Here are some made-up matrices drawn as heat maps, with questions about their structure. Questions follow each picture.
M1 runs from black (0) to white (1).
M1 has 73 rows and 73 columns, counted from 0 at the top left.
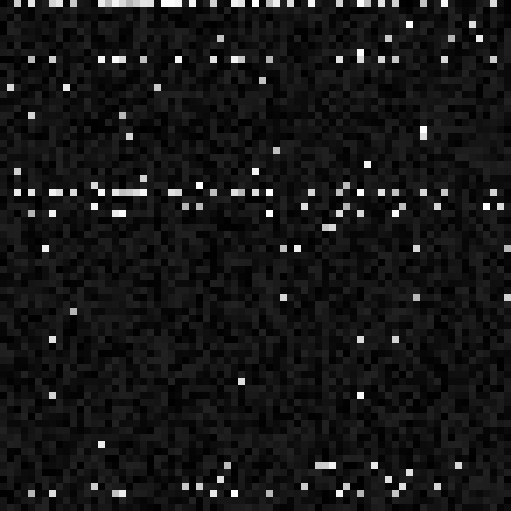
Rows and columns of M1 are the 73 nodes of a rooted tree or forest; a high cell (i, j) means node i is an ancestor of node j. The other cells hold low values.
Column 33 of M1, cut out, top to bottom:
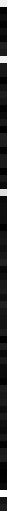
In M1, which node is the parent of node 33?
70
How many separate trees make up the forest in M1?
10
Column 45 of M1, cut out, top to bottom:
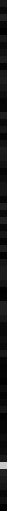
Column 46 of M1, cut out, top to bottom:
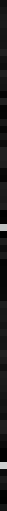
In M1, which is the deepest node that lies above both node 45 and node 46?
66
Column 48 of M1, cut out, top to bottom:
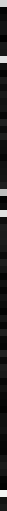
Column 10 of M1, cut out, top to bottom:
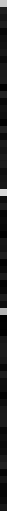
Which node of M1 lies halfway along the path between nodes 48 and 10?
8
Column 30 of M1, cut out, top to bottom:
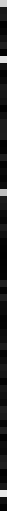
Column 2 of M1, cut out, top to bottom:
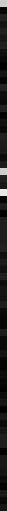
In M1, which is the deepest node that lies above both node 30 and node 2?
27
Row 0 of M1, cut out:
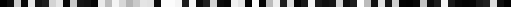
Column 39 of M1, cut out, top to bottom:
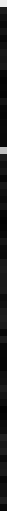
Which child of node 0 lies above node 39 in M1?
21
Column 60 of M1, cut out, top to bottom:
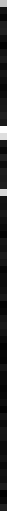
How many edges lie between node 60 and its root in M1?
4
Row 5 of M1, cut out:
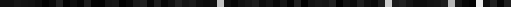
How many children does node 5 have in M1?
2
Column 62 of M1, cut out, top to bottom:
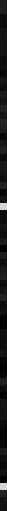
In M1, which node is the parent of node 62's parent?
29
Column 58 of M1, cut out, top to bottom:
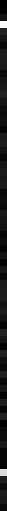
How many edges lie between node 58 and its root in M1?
2
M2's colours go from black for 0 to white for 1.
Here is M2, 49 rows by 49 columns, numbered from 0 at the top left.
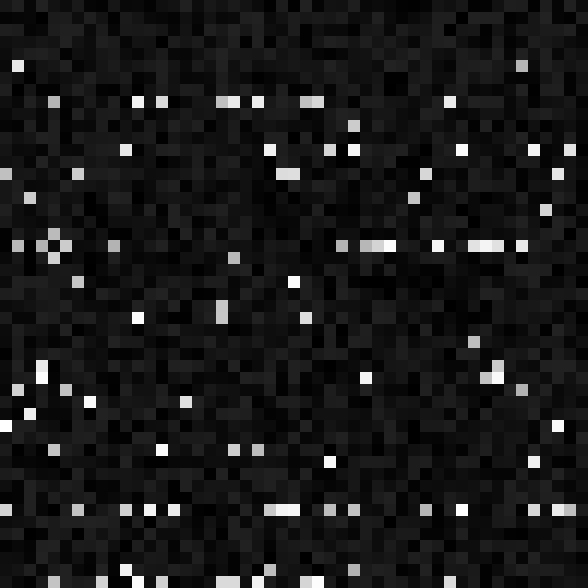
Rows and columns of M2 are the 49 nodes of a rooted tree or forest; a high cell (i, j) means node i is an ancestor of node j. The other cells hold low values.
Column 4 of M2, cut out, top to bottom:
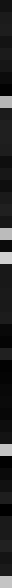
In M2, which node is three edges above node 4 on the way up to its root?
37
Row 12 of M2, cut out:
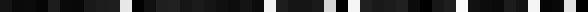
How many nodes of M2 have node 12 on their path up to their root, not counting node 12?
7
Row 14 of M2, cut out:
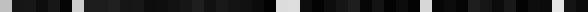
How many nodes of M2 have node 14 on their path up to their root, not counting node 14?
6
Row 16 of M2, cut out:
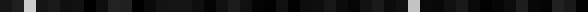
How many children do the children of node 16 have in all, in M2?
1
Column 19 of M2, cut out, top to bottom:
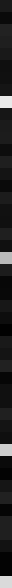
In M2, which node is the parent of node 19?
21
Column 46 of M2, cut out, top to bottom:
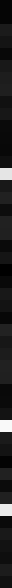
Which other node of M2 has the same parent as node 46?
0
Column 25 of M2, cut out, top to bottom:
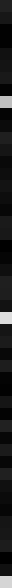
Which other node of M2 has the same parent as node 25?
11
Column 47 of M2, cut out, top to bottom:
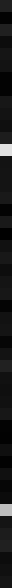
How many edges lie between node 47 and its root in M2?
2
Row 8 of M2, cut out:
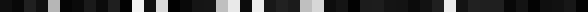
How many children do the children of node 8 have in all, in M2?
4
